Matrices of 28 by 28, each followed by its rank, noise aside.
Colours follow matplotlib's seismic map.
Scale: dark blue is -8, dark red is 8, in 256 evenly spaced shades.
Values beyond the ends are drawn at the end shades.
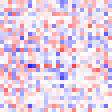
four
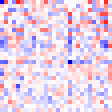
four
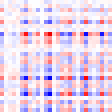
one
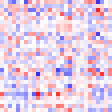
four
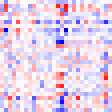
three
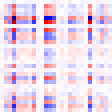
one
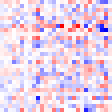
three
